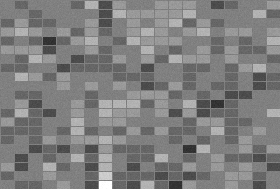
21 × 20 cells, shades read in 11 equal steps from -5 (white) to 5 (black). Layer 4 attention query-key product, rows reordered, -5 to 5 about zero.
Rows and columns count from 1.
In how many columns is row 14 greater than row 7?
7
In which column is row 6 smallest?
11
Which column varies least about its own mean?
1
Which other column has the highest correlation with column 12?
10
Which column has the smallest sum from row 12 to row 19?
8
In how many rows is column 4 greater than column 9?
10
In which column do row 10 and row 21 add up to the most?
19
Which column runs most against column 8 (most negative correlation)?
13
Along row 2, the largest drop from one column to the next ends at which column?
9
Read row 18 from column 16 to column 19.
-1 1 1 2
